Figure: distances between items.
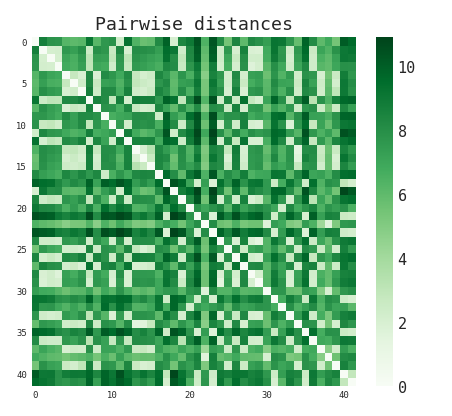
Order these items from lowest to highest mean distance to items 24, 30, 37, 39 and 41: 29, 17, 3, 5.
5, 3, 29, 17
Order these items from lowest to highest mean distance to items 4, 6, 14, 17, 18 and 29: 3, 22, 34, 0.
34, 22, 0, 3
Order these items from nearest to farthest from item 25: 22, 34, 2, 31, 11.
34, 22, 11, 2, 31
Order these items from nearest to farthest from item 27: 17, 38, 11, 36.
38, 11, 17, 36
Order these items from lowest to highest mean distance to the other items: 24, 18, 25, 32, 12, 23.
25, 24, 12, 32, 18, 23
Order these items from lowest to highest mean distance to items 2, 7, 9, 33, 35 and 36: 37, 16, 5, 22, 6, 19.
19, 22, 16, 37, 5, 6
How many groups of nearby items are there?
7
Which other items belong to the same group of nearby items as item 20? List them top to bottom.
32
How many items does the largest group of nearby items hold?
13
